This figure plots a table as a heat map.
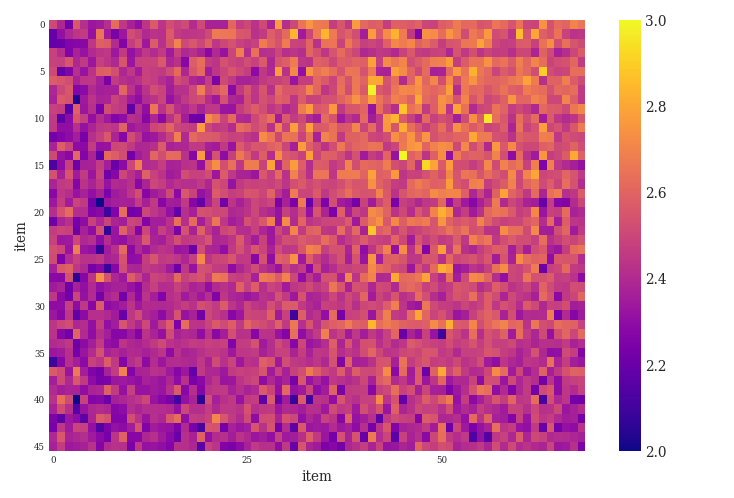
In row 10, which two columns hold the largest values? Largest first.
56, 44
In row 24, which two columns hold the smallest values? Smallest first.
6, 18
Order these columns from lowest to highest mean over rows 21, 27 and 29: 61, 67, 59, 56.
67, 59, 61, 56
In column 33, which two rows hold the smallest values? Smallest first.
40, 19
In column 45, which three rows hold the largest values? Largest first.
14, 9, 11
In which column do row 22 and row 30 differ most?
41
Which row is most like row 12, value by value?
2
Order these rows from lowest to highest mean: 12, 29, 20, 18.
29, 20, 18, 12
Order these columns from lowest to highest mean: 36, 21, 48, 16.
16, 21, 36, 48
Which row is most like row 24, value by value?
37
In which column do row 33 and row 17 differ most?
50
